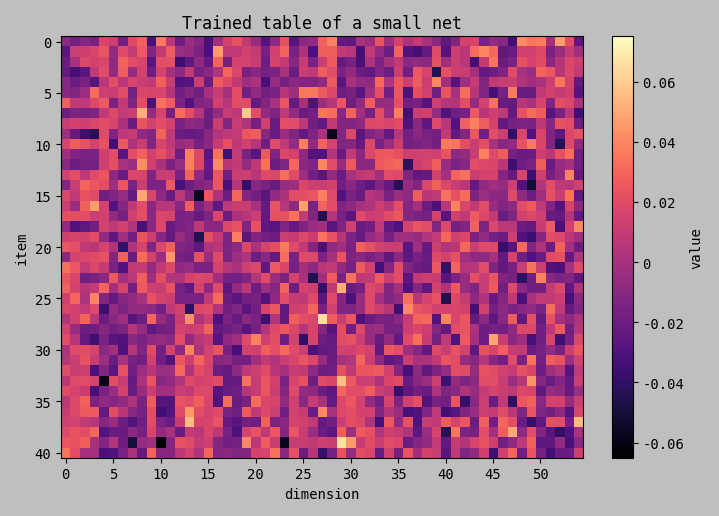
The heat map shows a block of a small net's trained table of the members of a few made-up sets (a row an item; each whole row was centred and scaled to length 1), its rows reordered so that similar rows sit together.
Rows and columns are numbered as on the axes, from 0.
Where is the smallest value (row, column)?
39, 10
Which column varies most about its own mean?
27
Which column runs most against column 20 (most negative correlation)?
52
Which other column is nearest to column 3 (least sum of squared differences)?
25
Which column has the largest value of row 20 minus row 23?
48
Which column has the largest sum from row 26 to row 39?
29
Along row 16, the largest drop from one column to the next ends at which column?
26
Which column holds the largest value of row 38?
47
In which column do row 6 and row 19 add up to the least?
14
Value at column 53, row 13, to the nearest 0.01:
0.04
